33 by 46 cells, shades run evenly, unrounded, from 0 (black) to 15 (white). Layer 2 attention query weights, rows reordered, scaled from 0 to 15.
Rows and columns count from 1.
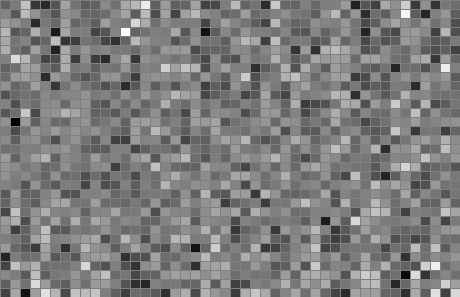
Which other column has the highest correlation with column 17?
20
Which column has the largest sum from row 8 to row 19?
34
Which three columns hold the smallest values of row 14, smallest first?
2, 37, 23
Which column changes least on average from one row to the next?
9
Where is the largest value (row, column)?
4, 13
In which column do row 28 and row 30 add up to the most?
44
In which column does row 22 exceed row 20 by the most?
39
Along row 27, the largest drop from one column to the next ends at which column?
11
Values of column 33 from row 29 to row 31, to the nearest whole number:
7 6 9
